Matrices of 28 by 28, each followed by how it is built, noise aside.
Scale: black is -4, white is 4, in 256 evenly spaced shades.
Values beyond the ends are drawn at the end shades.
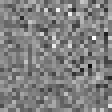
upper triangular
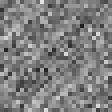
Hankel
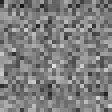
repeating columns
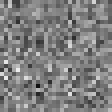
low rank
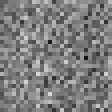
repeating rows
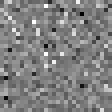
sparse
